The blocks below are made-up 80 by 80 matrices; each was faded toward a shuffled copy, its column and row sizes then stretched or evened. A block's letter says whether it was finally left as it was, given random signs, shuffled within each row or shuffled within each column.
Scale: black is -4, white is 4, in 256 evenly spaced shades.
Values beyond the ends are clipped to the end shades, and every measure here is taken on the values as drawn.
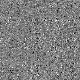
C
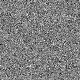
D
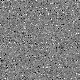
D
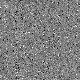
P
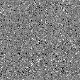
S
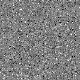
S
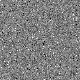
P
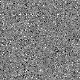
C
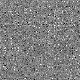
S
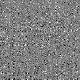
S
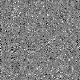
S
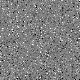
P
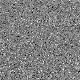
D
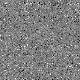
C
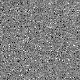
S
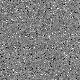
D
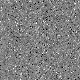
P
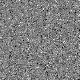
P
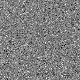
P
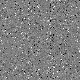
P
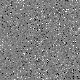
P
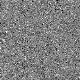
P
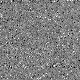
D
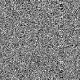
S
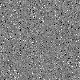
P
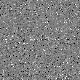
D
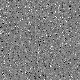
P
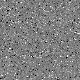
D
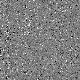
P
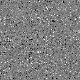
C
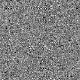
S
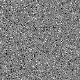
P
